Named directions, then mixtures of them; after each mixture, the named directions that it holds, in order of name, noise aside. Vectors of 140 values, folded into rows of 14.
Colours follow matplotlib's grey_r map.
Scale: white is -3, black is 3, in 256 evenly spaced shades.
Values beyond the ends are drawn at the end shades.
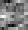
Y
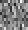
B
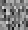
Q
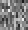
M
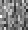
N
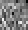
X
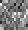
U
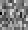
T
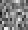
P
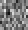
Q, U.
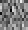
B.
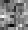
Y.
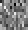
B, N, U.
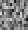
T.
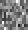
P, Q.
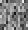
N, Q, U.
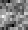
Y.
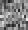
Q, T, Y.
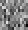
Q, U.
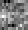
Y.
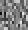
P, Q, T.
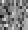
N, Q.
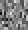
P, Q, T.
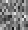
M, Q, U.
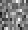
P.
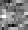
Y.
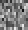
B, M, Y.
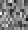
T.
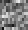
P, Y.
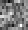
T, Y.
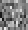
P, X, Y.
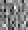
N, Q.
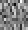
B.
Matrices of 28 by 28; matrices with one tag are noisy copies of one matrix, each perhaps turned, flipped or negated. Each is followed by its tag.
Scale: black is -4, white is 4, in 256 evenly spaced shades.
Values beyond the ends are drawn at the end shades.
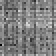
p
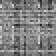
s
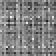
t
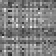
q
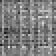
p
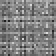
t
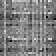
s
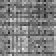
p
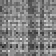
q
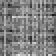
s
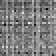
t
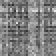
q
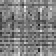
s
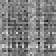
q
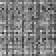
t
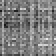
p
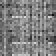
s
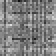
s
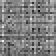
t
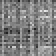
p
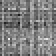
p
